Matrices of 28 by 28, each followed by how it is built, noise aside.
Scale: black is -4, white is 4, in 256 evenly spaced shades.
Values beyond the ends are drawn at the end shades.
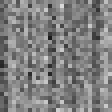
blocks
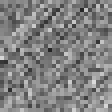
Hankel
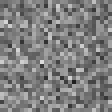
repeating rows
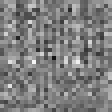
blocks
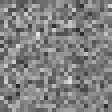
repeating rows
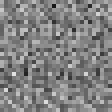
repeating columns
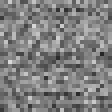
blocks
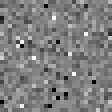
sparse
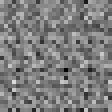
repeating columns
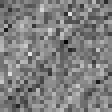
Hankel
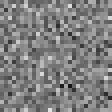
repeating rows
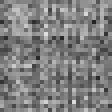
blocks
